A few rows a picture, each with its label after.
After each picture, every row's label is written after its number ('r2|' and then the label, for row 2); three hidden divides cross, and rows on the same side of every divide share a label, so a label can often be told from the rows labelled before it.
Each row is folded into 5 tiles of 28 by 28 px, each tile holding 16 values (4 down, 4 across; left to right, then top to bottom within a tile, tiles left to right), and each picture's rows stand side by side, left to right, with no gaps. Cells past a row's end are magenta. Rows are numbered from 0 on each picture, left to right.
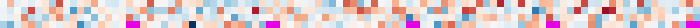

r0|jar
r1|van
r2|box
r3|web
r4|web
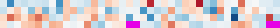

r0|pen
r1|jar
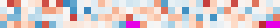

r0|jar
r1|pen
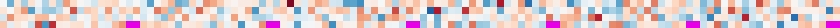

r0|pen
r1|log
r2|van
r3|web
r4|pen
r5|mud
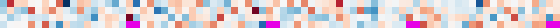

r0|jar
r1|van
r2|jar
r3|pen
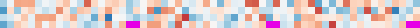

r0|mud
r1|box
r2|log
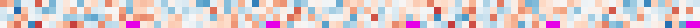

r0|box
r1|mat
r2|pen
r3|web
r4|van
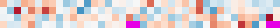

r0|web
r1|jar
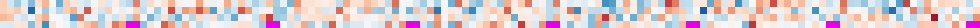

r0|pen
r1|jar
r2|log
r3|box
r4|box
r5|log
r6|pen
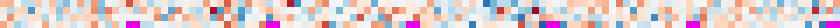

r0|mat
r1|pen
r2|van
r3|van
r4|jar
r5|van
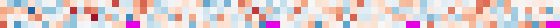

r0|pen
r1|van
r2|web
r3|mud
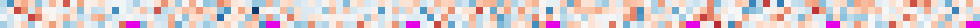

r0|log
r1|web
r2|mat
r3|mud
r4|log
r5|box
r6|log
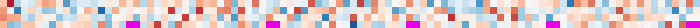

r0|van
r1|mud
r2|web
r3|pen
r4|log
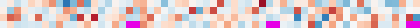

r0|mat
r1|mat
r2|web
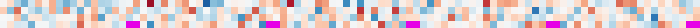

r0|mat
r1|van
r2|van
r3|log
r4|mud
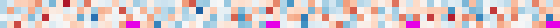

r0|mud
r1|mat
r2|pen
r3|pen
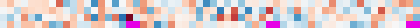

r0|jar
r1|mat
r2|web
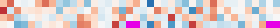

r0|mat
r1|log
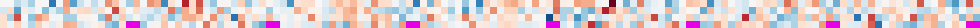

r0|box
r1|jar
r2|log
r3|pen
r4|web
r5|mud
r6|web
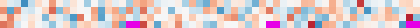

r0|mat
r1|mat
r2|web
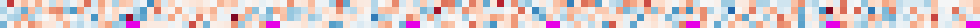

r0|jar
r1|log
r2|jar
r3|web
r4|log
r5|mat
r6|mat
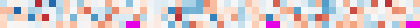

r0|box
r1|pen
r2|box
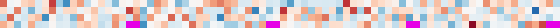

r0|mat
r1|log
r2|pen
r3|log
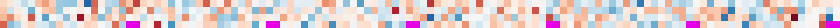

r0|mat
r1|mud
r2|van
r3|jar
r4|box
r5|pen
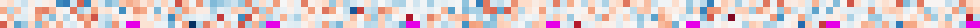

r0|mat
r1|van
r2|jar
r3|pen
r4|mud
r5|log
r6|jar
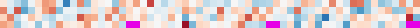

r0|mat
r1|van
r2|web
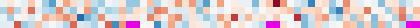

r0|mud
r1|mat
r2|box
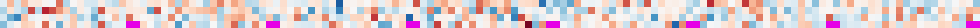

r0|jar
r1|web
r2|pen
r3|mud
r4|mud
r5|jar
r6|jar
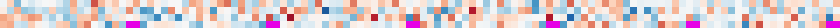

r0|mat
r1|jar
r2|pen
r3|web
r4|jar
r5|pen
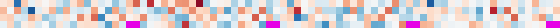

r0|mat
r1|jar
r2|log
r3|pen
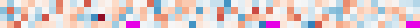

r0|mud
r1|van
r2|box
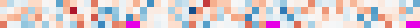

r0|pen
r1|log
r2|mud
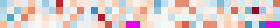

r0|mud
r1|van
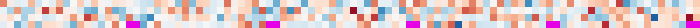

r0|web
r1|mud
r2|mat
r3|web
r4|jar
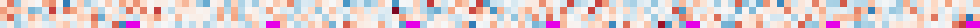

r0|mat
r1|mat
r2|van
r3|jar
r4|van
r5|box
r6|pen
